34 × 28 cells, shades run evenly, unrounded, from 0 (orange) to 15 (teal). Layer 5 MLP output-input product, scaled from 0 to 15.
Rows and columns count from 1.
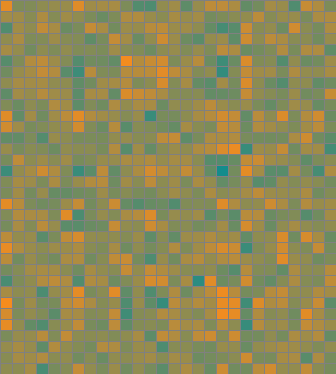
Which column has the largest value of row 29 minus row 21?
21
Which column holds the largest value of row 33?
26
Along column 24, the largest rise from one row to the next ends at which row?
25
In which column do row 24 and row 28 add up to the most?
13
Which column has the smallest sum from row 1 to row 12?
14
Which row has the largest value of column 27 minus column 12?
16
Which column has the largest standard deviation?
19
